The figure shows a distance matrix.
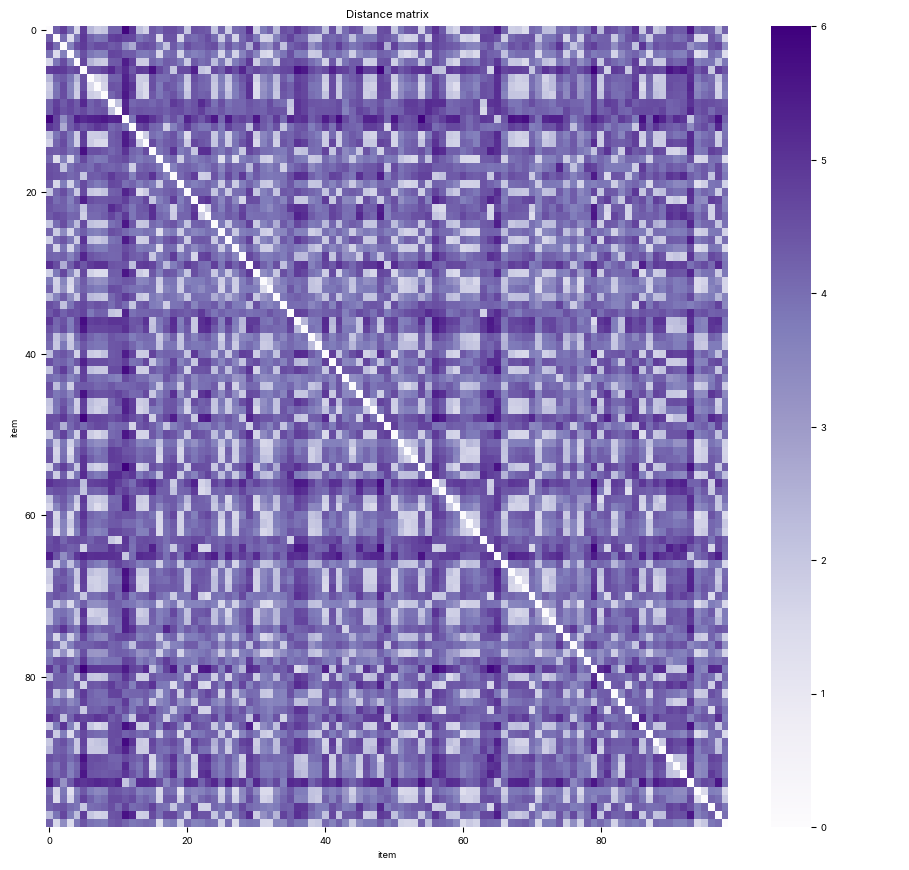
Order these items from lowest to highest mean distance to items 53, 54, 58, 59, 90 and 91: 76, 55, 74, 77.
77, 55, 74, 76
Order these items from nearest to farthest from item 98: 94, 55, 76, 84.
94, 55, 76, 84
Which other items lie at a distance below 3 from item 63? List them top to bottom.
9, 10, 35
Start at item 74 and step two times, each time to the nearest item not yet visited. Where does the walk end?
78
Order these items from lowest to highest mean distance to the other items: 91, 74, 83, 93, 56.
83, 91, 74, 56, 93
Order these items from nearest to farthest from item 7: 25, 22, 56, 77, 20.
20, 77, 25, 22, 56
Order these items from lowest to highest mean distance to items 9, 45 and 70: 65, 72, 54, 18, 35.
35, 18, 72, 54, 65
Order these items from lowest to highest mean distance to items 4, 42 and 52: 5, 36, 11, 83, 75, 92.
75, 83, 92, 36, 5, 11
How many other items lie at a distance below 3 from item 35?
3
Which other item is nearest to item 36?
79
